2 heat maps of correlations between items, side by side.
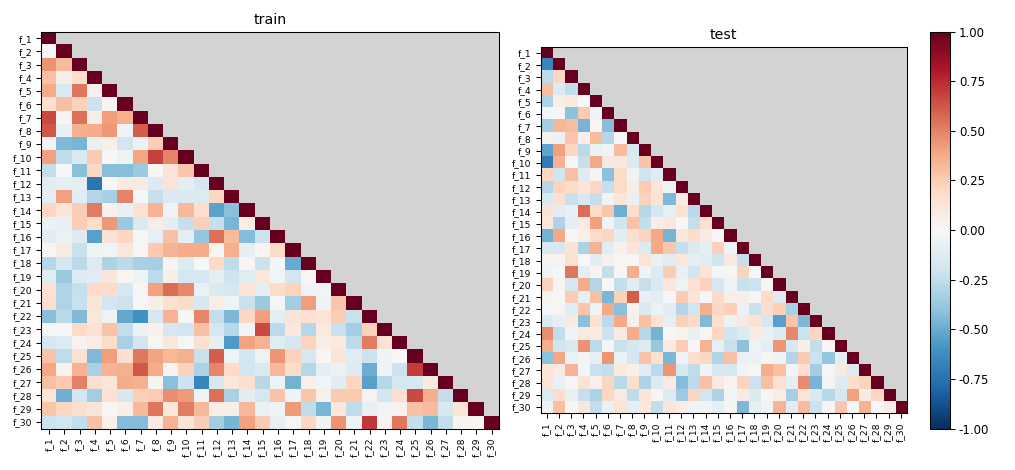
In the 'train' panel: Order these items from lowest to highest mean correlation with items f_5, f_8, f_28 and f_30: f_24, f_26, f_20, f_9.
f_26, f_24, f_9, f_20
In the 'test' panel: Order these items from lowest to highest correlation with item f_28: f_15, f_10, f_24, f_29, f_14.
f_10, f_24, f_15, f_29, f_14
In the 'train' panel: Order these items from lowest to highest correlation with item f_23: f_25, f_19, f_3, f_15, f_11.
f_25, f_19, f_3, f_11, f_15
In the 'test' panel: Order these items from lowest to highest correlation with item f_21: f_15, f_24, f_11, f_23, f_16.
f_11, f_16, f_15, f_23, f_24
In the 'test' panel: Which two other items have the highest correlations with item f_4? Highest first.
f_14, f_25
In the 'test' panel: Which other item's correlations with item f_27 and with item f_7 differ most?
f_23
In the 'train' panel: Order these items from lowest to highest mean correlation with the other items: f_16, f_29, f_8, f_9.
f_16, f_9, f_29, f_8
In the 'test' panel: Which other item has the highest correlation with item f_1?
f_24
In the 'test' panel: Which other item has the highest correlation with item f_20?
f_25
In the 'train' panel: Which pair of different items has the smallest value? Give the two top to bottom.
f_4, f_12
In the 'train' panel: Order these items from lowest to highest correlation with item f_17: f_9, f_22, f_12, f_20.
f_12, f_22, f_20, f_9
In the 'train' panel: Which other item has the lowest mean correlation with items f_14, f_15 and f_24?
f_13
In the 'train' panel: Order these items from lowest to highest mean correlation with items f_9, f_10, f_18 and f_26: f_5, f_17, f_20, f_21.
f_5, f_17, f_21, f_20
